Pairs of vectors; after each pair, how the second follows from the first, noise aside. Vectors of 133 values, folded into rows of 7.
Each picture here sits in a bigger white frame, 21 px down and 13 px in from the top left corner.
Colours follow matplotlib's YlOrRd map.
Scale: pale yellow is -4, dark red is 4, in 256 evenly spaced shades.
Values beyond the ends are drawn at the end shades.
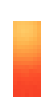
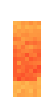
wrapped around, shrunk.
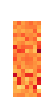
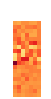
wrapped around, negated, partly zeroed.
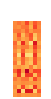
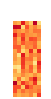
wrapped around.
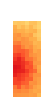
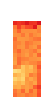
negated, partly zeroed.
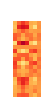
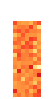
wrapped around, negated, partly zeroed.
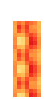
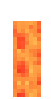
negated, shrunk.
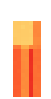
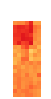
negated, partly zeroed.
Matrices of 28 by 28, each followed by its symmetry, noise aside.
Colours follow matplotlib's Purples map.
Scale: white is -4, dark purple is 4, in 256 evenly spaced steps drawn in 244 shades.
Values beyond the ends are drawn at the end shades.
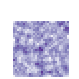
symmetric across the other diagonal.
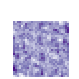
same after a half turn.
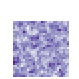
no symmetry.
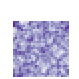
symmetric.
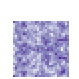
mirrored top to bottom.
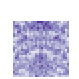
mirrored left to right.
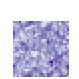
no symmetry.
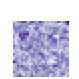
no symmetry.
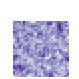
symmetric.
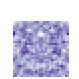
mirrored left to right.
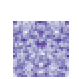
mirrored left to right.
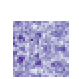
mirrored top to bottom.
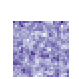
no symmetry.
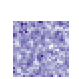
no symmetry.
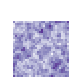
symmetric.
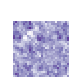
symmetric.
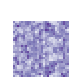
mirrored top to bottom.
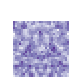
mirrored left to right.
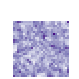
symmetric across the other diagonal.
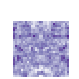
mirrored left to right.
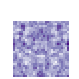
mirrored left to right.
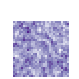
symmetric across the other diagonal.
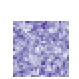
no symmetry.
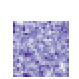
no symmetry.
